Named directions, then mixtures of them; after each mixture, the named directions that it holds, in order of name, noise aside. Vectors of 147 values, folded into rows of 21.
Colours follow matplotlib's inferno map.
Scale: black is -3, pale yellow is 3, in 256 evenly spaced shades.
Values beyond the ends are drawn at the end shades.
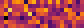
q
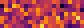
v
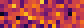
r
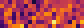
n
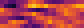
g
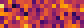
r, v.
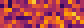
g, q, v.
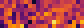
n.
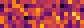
v.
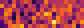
n.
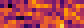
g, q, v.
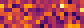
v.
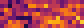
g, n, v.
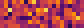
q, v.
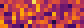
n, v.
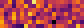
n.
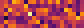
q.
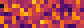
n, r, v.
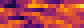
g.
